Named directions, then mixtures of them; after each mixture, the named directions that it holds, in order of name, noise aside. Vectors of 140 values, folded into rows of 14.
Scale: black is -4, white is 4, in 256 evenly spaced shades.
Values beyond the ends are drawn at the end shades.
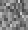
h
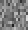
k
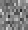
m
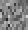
h, m.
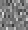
k, m.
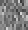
h, k, m.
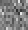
h, k, m.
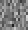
k.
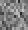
h, m.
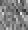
h, k, m.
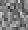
h.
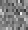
h, k, m.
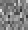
m.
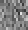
h, k, m.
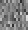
h, k.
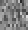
h, k.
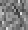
h, m.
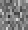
m.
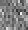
h, k, m.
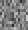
k.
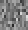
h, k.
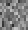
h, k.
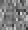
h, k, m.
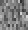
h, k.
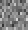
k, m.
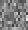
k.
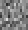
h, m.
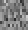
h, k, m.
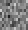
h, k, m.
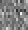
h, k, m.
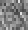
h, m.
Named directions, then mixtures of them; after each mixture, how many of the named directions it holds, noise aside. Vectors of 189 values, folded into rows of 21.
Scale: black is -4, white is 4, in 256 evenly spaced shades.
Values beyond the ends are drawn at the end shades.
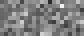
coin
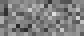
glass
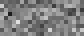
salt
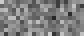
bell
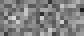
three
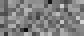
three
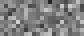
four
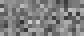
four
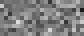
two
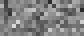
three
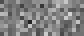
four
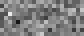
one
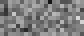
two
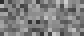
two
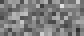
one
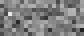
one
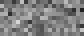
one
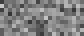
two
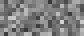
four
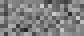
two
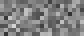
four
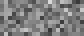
four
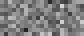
three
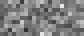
two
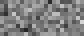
two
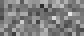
four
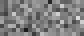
two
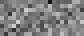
four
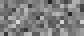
four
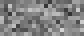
two
